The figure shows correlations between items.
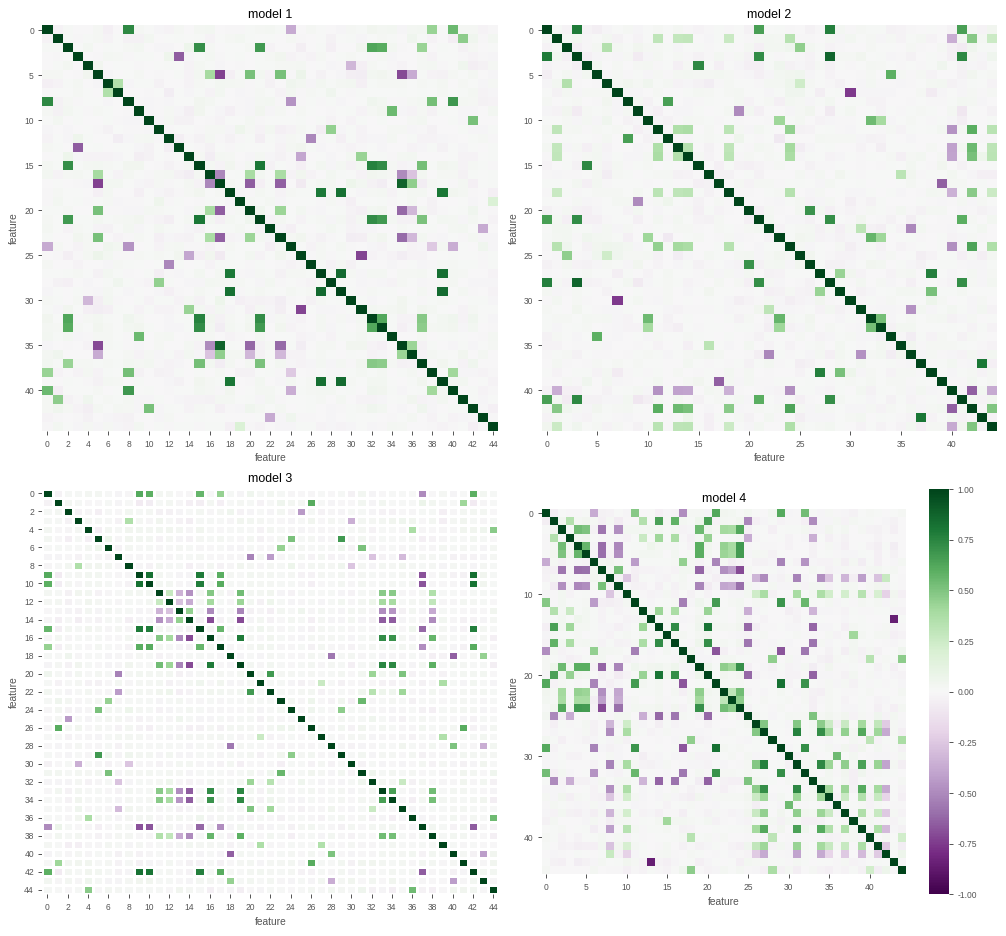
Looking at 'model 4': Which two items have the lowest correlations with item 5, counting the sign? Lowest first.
7, 9
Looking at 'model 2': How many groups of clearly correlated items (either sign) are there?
15
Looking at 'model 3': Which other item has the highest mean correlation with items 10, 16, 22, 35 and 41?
20
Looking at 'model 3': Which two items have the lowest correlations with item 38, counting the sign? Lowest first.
14, 13
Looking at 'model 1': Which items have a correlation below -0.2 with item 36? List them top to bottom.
5, 16, 20, 23
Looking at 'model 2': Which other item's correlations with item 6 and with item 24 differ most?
42
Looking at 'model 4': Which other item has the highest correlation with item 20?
14
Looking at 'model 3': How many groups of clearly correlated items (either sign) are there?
11
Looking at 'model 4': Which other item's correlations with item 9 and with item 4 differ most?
24
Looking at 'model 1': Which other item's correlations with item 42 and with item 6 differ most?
10
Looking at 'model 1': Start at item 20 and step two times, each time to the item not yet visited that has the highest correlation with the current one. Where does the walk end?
23
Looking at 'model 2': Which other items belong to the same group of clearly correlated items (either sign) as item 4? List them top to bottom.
15
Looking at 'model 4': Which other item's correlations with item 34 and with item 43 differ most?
13
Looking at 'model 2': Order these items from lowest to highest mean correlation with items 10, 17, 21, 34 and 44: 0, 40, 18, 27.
40, 27, 18, 0
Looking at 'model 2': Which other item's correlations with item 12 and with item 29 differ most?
8
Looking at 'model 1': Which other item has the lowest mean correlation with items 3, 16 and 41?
13
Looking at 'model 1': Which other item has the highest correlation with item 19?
44
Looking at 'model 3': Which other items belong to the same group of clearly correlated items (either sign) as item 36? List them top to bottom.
4, 44
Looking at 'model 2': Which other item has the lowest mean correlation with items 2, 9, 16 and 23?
19
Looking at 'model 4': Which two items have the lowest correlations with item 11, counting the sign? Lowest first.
17, 6
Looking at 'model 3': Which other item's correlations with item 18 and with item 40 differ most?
28
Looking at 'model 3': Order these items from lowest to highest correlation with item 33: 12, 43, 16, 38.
43, 12, 38, 16
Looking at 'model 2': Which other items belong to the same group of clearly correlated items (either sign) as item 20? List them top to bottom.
26
